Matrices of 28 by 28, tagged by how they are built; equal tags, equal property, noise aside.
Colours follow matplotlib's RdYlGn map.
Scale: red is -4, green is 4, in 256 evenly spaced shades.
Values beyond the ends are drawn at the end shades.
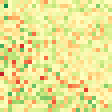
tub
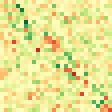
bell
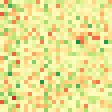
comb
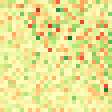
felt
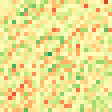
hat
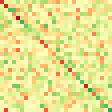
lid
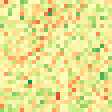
hat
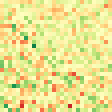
tub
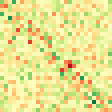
bell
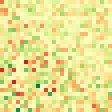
tub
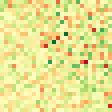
felt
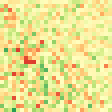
tub
